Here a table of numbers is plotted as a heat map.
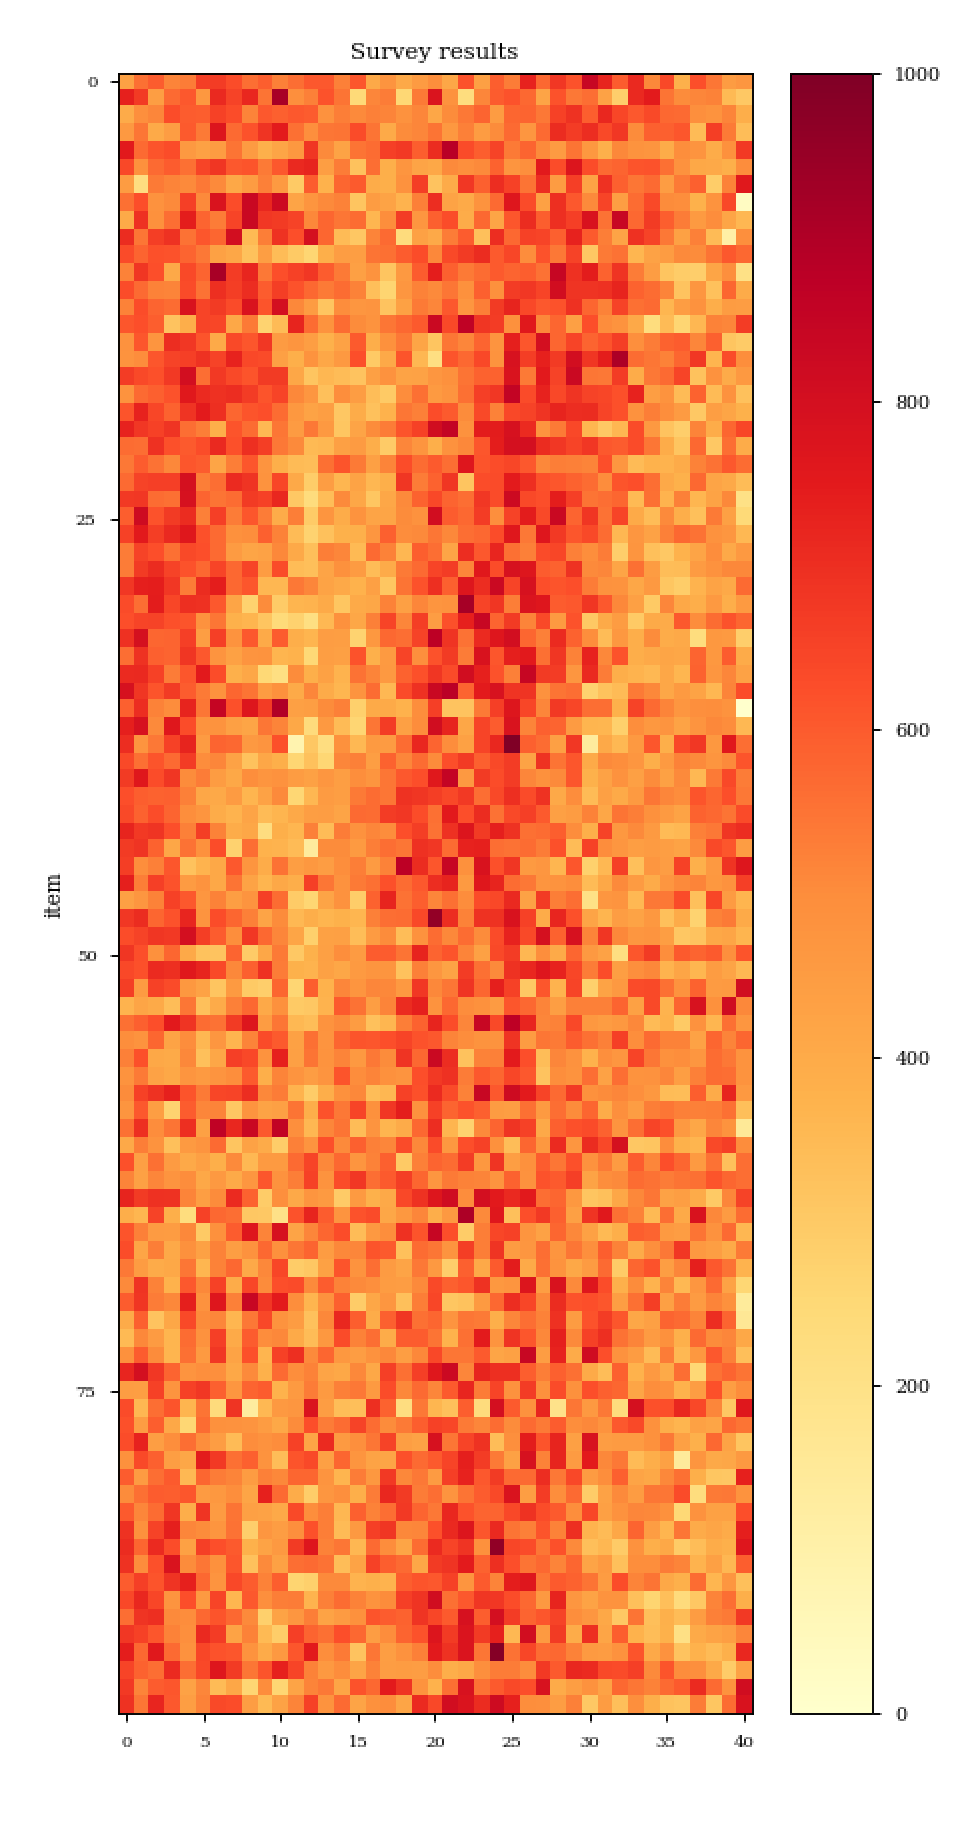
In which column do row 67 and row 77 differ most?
36
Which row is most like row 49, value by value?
51
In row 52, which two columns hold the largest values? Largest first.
40, 24
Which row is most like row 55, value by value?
63
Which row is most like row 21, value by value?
18
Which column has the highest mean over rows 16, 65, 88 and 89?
22
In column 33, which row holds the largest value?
76
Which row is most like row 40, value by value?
74
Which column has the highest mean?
25
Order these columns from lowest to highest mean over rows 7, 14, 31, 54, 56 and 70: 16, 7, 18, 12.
12, 16, 18, 7
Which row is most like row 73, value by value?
69
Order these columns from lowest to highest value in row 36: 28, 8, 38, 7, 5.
38, 5, 7, 28, 8
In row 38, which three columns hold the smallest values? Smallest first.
11, 30, 13
